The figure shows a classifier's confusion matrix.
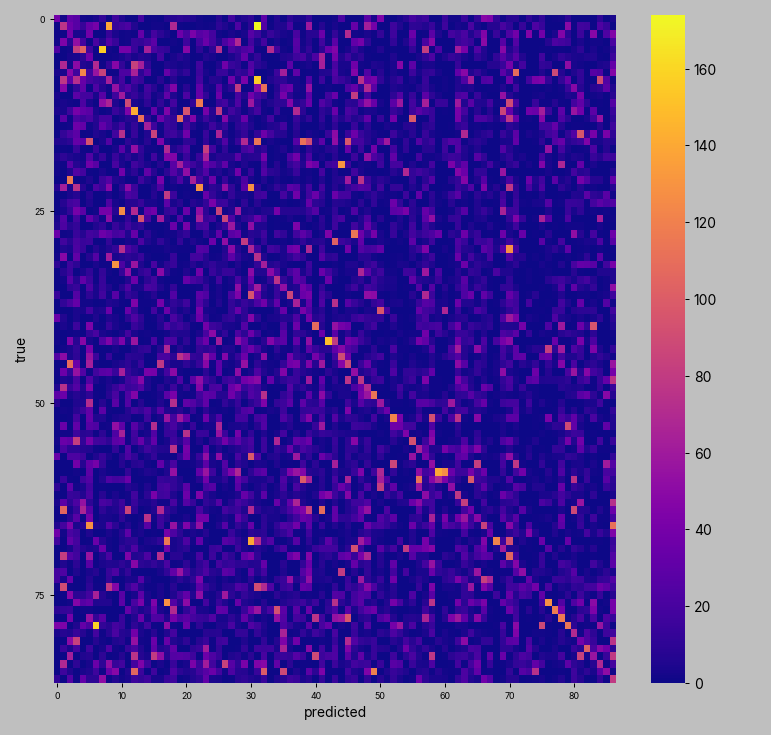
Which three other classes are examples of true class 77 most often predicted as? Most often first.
34, 18, 31
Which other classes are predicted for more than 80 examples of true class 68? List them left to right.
17, 30, 70
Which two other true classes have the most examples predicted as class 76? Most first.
43, 17
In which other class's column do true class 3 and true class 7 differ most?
4
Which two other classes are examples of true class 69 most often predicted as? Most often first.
46, 54
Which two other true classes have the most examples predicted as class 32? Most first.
9, 85
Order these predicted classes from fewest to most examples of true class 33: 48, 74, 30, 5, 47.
74, 5, 48, 30, 47
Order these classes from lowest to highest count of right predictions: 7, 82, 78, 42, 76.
7, 82, 78, 76, 42
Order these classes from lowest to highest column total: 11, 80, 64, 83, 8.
64, 83, 80, 11, 8
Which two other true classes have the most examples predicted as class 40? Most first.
83, 78
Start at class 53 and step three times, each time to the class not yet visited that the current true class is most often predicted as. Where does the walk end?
12
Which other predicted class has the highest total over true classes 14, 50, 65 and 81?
3
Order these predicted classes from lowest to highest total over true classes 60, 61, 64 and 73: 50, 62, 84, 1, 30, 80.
84, 62, 30, 1, 50, 80
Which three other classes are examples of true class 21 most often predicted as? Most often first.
2, 47, 45
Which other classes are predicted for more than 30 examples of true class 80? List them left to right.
12, 35, 71
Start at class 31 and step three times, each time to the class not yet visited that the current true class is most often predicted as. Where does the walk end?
26
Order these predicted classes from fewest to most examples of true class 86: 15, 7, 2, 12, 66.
15, 12, 2, 66, 7
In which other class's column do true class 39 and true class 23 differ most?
17
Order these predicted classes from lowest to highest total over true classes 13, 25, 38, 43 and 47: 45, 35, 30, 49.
49, 35, 30, 45
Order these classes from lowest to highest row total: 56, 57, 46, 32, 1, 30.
32, 56, 57, 30, 46, 1
